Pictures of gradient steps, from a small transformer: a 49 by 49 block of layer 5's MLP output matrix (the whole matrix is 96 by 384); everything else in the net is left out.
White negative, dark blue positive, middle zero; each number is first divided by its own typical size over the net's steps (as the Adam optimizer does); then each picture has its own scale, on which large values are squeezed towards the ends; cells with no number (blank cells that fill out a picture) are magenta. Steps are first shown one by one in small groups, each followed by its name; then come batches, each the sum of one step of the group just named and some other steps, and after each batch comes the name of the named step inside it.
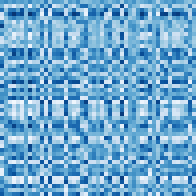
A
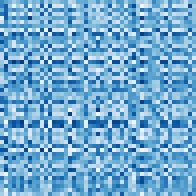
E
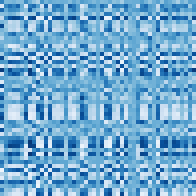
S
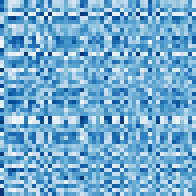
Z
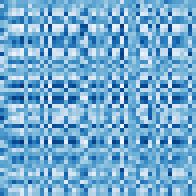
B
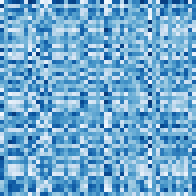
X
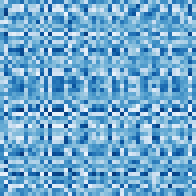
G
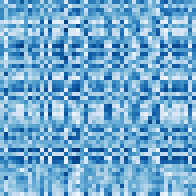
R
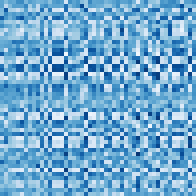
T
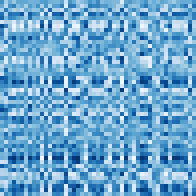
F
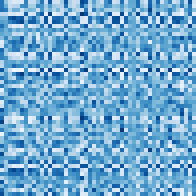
Z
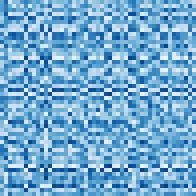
E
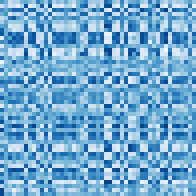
Z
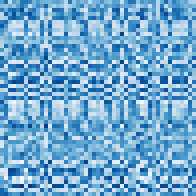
A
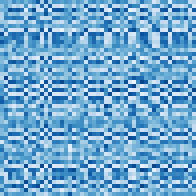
E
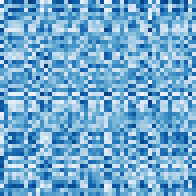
X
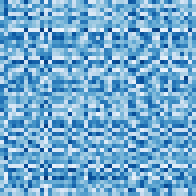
E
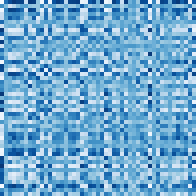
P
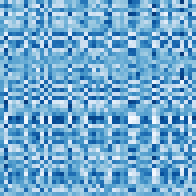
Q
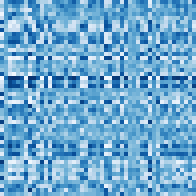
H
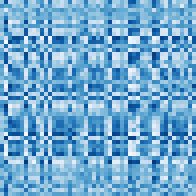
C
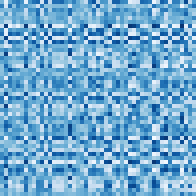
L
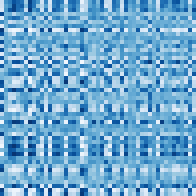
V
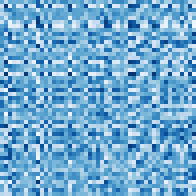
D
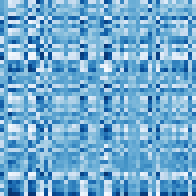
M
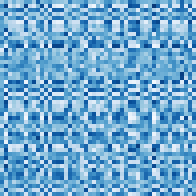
Q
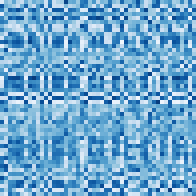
H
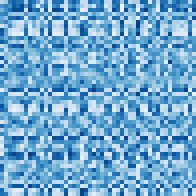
V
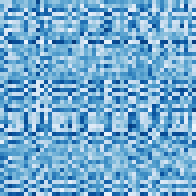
L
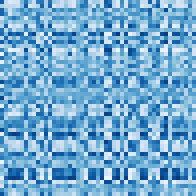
L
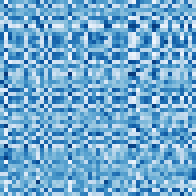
D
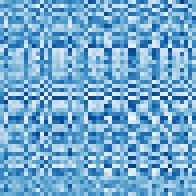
Q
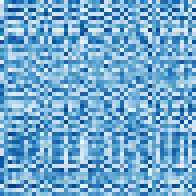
P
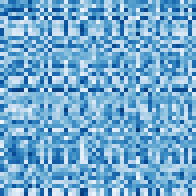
V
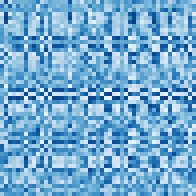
C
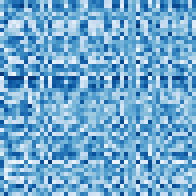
H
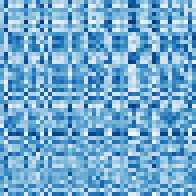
C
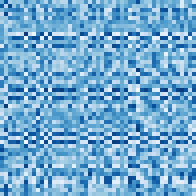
C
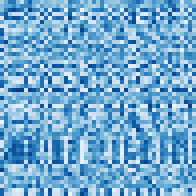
V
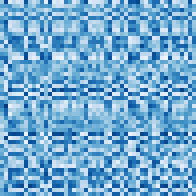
C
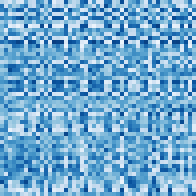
L
